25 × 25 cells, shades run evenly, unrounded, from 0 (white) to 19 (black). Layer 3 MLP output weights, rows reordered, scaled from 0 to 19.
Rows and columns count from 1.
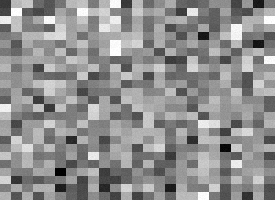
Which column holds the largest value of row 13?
4
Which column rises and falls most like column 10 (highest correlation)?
6
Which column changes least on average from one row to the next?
10
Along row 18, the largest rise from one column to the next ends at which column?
18
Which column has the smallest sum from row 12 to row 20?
20
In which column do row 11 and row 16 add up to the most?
22
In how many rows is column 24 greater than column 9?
12
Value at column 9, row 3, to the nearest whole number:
10
